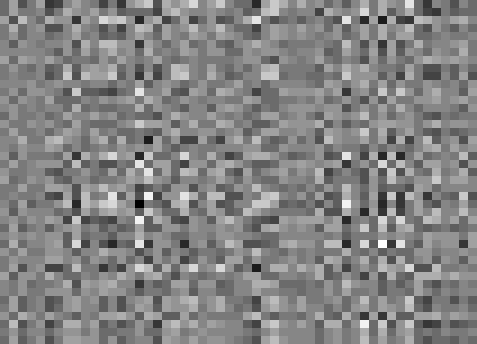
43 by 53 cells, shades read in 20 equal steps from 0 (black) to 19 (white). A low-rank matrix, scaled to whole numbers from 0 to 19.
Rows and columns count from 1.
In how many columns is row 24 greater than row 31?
24
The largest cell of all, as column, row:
43, 31
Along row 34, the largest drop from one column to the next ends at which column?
47
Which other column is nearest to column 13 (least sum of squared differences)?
10
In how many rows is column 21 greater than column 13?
14
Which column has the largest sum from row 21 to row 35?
49
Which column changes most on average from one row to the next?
16
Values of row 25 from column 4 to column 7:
9 10 6 5
